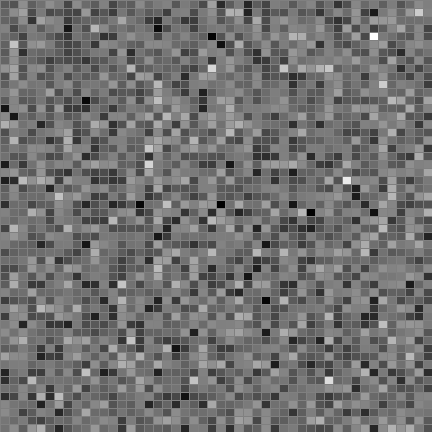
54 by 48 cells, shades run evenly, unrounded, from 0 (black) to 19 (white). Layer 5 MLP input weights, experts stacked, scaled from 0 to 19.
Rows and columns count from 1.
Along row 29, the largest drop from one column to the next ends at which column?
29
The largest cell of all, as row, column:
5, 42
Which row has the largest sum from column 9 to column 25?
46
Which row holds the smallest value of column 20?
44
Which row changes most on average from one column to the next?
36
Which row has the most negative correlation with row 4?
18
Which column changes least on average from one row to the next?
28
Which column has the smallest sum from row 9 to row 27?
33
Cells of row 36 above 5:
37
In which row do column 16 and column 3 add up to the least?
41
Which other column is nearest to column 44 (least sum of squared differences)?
15
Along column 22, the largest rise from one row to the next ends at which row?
48
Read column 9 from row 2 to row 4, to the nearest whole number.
5 7 8
